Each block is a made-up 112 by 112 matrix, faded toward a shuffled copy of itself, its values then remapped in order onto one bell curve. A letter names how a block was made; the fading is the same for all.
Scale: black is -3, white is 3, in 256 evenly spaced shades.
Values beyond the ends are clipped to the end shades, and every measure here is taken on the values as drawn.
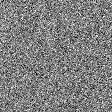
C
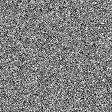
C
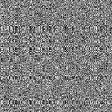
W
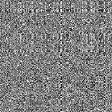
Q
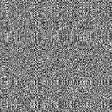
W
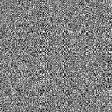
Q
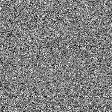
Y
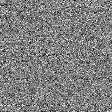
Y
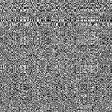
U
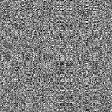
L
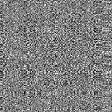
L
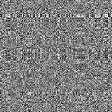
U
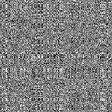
W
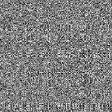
Q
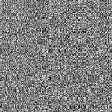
L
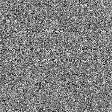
Y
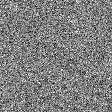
C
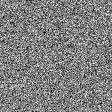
C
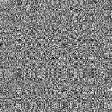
U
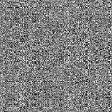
Q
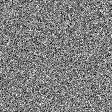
C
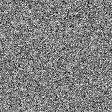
C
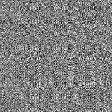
L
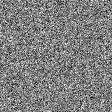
C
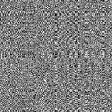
W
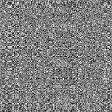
U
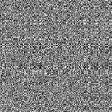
U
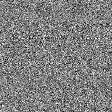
Y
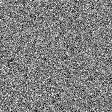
C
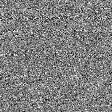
Y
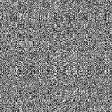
L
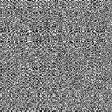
U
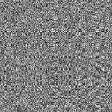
W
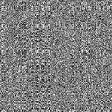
Q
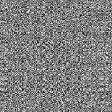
L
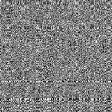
U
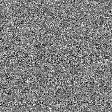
Y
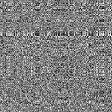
W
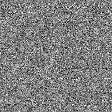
Y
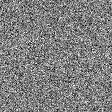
C
